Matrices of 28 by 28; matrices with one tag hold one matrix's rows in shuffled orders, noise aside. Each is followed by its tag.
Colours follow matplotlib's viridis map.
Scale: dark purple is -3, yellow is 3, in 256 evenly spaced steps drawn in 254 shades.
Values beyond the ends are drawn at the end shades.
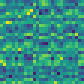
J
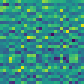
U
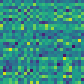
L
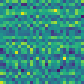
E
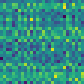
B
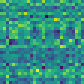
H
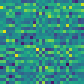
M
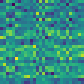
M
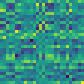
M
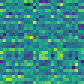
J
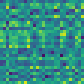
H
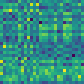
L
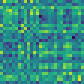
L
